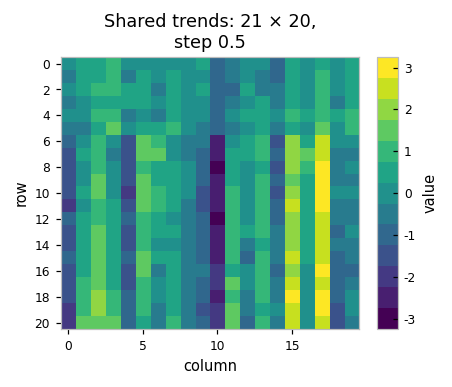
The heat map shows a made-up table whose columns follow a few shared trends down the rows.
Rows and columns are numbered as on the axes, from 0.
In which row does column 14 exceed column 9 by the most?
19
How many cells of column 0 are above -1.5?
9
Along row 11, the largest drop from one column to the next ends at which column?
18
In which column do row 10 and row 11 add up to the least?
10
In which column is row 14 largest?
17
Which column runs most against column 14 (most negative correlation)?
6
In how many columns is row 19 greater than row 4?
6
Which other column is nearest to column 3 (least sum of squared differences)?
7
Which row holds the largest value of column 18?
4
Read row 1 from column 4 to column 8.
-0.5 0.5 0 0.5 0
